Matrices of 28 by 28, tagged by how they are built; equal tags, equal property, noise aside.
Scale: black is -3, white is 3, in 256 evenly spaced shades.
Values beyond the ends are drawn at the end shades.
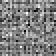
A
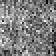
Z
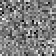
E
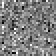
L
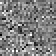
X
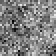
Z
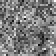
Z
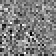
X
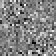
E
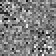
E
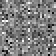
L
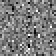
L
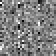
L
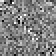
E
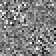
E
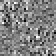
E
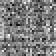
A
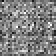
A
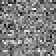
A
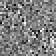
E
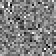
E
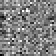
A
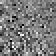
X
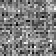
A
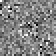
E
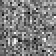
A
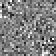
E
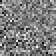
X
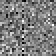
L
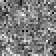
Z
